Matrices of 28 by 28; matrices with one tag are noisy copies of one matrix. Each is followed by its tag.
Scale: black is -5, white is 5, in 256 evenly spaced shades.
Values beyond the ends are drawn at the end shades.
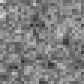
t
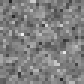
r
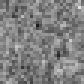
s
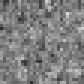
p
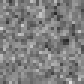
r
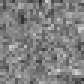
p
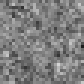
s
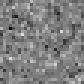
r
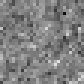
r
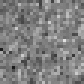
p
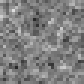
t
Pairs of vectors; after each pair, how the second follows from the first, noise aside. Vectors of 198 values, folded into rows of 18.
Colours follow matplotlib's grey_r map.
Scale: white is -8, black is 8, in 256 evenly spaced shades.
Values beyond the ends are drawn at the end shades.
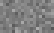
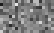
reversed, scaled up.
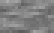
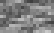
reversed, scaled up.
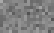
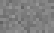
wrapped around, shrunk.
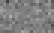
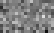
reversed, scaled up.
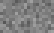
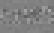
reversed, negated, partly zeroed.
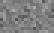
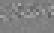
reversed, negated, partly zeroed.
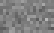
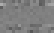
reversed, negated, partly zeroed.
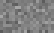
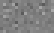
wrapped around, negated, partly zeroed.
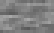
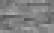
negated.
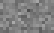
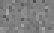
wrapped around, negated, partly zeroed.
